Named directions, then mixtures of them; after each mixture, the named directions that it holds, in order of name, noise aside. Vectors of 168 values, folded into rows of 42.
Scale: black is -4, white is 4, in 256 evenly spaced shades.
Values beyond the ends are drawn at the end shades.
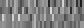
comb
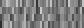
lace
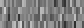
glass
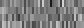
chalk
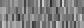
chalk.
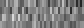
comb.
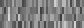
glass.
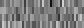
chalk.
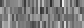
chalk, glass.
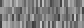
chalk, lace.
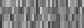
lace.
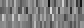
comb.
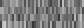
chalk, lace.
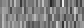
chalk, comb.
